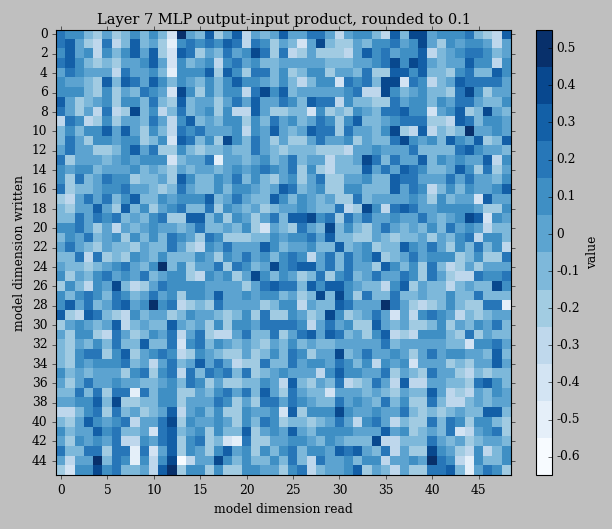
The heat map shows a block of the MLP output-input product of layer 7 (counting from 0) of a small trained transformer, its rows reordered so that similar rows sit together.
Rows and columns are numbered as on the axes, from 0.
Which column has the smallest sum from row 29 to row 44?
13
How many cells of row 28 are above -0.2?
38
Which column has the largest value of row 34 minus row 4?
12
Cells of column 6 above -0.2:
35
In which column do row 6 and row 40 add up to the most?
22
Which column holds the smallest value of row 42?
19
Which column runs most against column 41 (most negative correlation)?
1
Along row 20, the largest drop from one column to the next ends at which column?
30
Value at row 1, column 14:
0.2
